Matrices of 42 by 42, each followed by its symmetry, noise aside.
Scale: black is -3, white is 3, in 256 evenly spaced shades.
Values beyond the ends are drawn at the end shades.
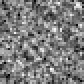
symmetric across the other diagonal.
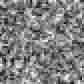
no symmetry.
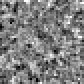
antisymmetric.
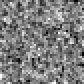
antisymmetric.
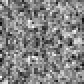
mirrored top to bottom.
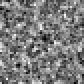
symmetric across the other diagonal.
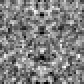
mirrored left to right.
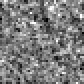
no symmetry.
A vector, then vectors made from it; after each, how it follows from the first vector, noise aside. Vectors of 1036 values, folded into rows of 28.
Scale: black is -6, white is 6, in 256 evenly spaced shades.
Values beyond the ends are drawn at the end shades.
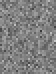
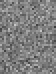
sign-scrambled.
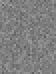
wrapped around, negated, shrunk.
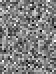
scaled up.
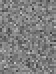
sign-scrambled.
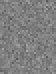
wrapped around, negated, shrunk.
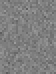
reversed, negated, shrunk.
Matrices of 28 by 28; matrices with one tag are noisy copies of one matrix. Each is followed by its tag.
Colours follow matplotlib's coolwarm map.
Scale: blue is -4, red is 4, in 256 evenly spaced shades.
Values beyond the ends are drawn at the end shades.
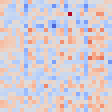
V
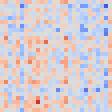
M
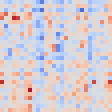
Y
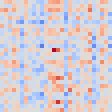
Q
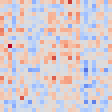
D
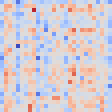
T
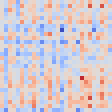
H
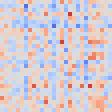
V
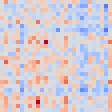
M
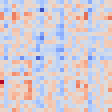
Y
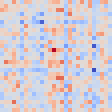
Q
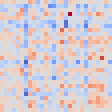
V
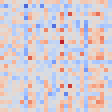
V
